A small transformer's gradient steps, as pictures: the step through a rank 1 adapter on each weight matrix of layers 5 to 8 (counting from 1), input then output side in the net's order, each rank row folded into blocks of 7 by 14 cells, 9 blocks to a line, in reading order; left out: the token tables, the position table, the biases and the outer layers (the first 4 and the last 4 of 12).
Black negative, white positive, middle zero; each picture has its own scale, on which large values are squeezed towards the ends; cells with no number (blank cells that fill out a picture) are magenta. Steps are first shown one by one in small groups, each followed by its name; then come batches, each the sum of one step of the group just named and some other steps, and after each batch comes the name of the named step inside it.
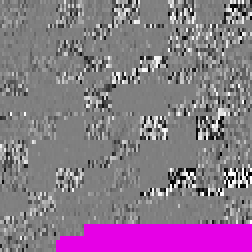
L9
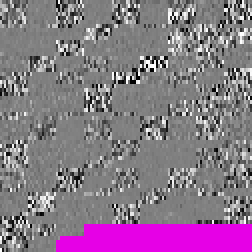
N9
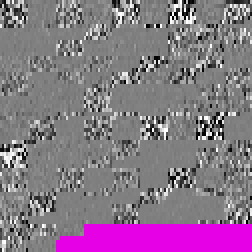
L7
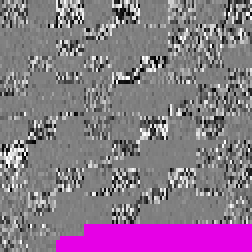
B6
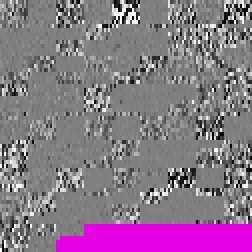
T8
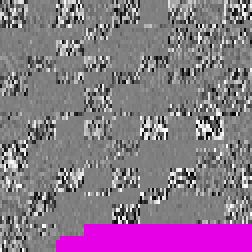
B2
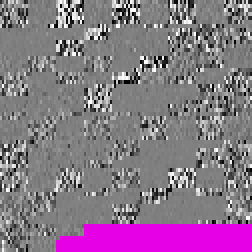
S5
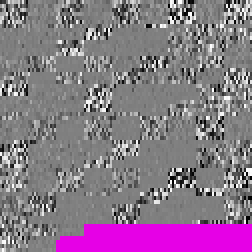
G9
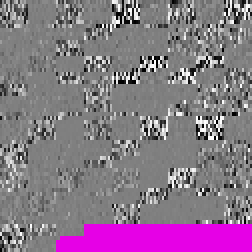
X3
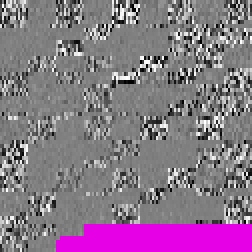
N9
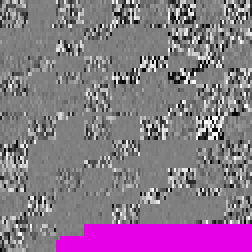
X3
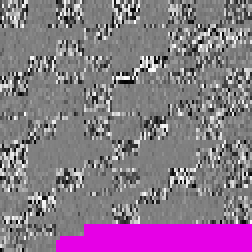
B6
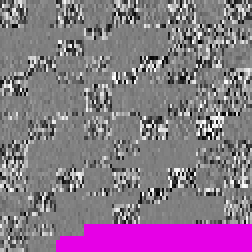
B2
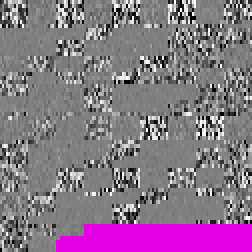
S5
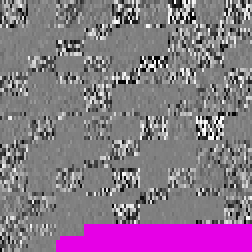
X3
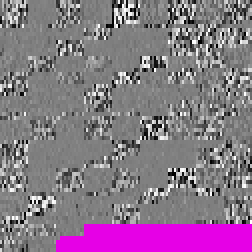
T8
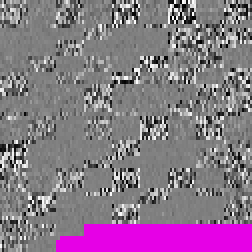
T8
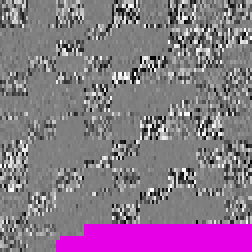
B6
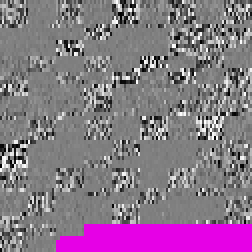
X3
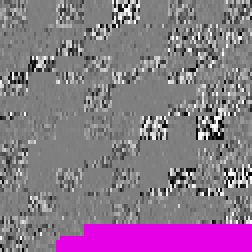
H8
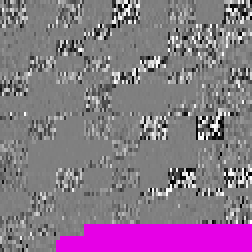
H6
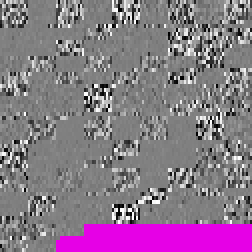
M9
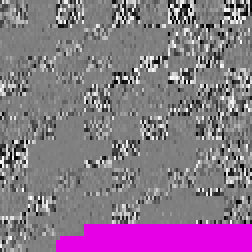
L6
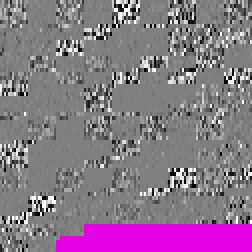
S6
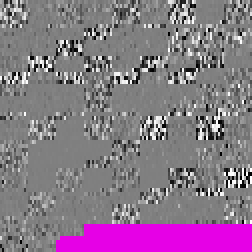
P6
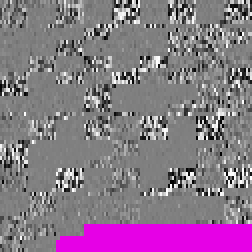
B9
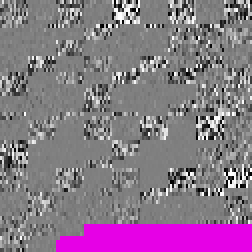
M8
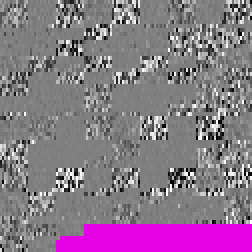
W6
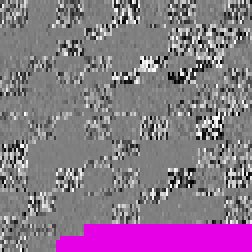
W6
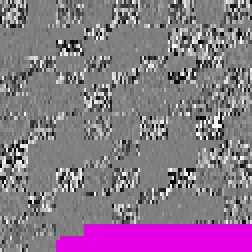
W6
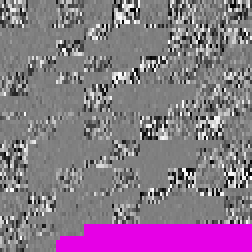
M8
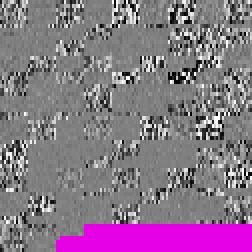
H8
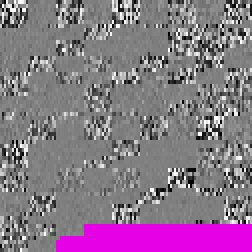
M9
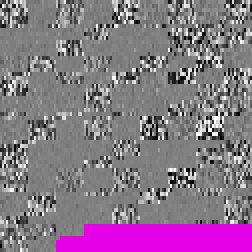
M9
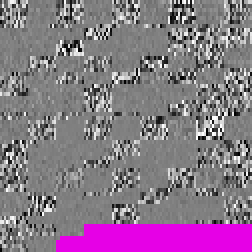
M9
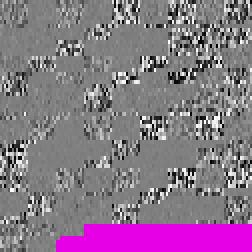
M8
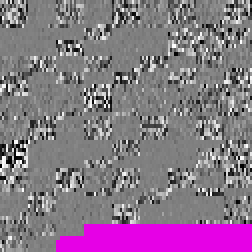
L6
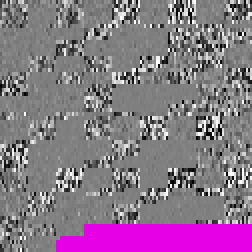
B9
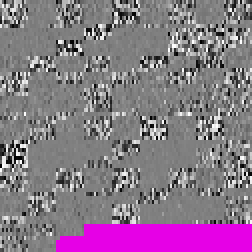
P6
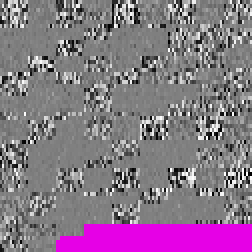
P6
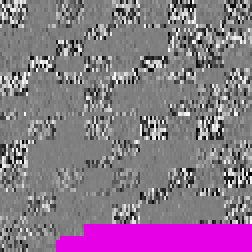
P6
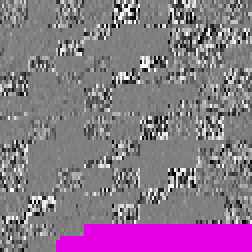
S6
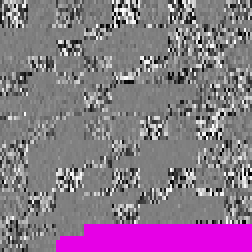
W6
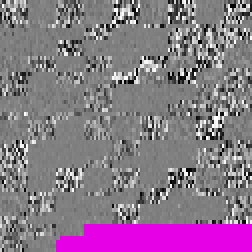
W6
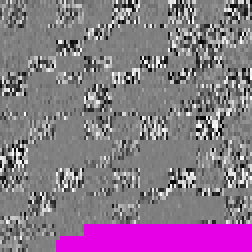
B9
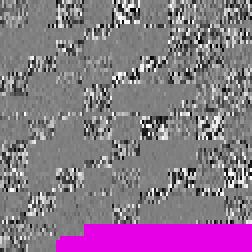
M8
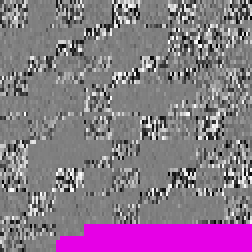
W6
